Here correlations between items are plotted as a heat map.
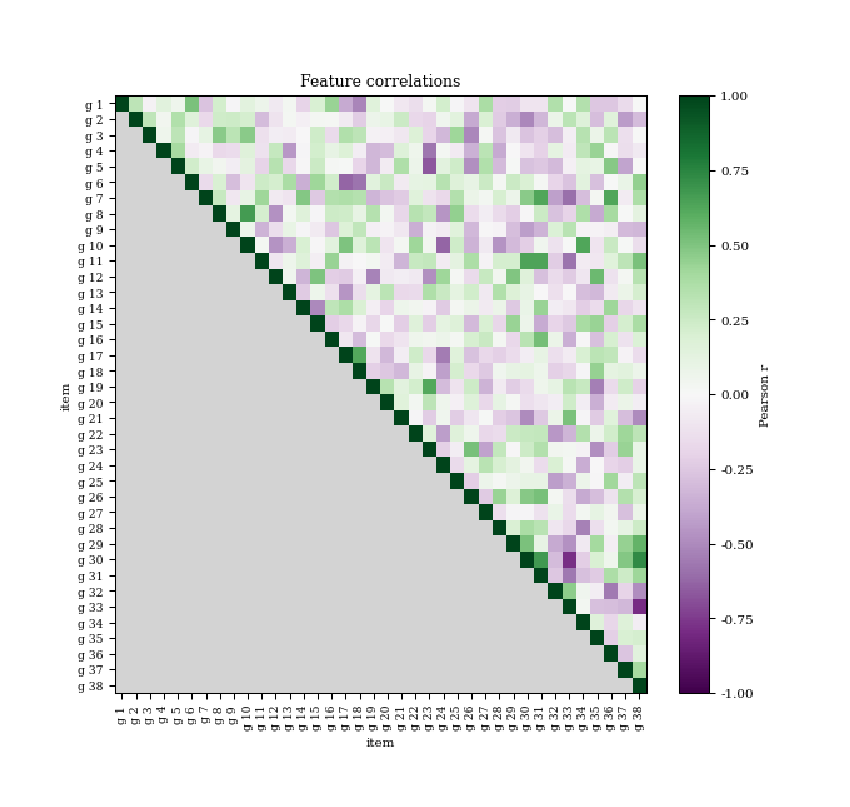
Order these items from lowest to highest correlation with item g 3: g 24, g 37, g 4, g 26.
g 26, g 24, g 37, g 4
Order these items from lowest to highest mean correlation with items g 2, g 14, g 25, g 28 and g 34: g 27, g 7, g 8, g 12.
g 12, g 27, g 7, g 8
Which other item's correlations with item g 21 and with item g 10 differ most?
g 8
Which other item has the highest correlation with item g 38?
g 30
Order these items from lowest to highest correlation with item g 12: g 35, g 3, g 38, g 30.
g 3, g 30, g 38, g 35
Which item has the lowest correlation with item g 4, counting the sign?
g 23
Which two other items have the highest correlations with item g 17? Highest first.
g 18, g 10
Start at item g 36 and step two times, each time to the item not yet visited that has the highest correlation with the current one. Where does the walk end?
g 31
